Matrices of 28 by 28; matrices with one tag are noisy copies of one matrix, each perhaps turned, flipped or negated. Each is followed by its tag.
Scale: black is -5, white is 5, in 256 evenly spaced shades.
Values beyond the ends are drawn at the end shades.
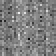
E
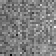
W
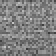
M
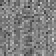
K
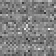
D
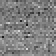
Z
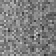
W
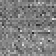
Z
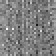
M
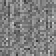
K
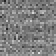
K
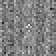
D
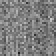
Z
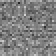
M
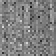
Z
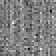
K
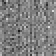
M
